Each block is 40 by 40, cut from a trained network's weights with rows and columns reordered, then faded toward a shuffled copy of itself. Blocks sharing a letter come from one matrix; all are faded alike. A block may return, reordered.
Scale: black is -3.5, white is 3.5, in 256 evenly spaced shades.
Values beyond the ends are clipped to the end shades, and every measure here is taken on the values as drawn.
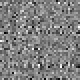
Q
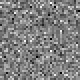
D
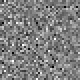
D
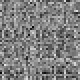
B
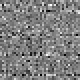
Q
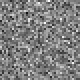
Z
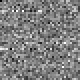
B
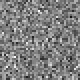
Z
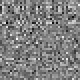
B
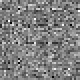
Q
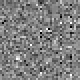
D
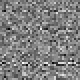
B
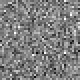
D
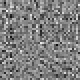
Q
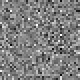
D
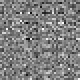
B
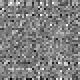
Q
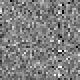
D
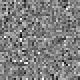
D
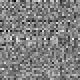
B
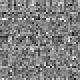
B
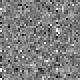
D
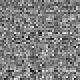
B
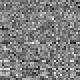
B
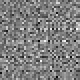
B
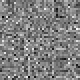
Q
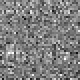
B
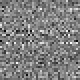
B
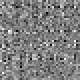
Q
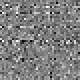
Q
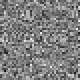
Q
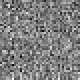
Q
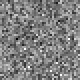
Z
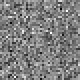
Z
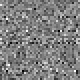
Q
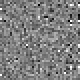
D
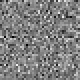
Q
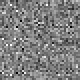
D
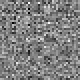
Q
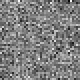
Z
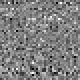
Q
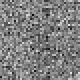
Z
